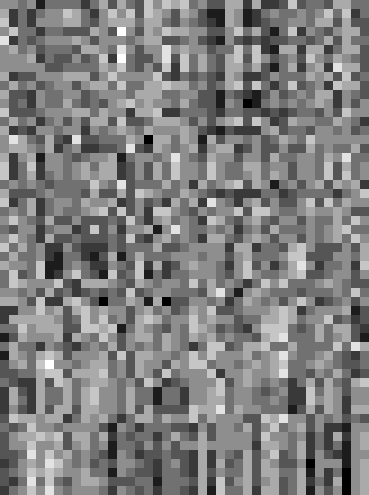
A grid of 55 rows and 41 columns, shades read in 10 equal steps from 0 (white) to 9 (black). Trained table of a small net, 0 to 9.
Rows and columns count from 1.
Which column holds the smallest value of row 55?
6
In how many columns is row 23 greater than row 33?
16
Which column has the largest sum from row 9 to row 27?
5
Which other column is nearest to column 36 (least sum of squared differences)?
26
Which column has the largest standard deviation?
39
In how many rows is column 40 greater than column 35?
26
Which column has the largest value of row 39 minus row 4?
14
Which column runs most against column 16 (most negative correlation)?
40
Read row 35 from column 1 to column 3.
7 7 4
